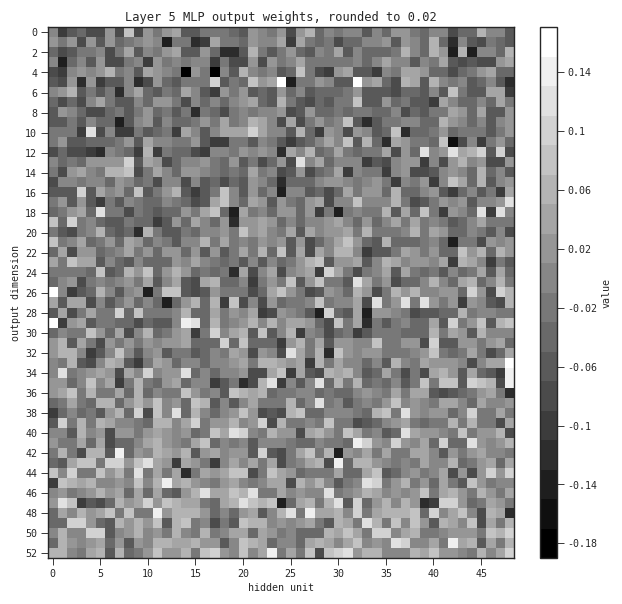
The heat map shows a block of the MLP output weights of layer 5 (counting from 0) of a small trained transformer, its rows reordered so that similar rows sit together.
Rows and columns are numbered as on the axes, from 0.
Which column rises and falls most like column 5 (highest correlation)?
16
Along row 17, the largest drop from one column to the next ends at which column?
29
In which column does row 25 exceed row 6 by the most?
17
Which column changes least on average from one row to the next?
11
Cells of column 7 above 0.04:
10
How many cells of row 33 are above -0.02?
34
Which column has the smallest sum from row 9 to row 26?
46
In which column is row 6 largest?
42
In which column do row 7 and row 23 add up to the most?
32
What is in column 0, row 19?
0.08
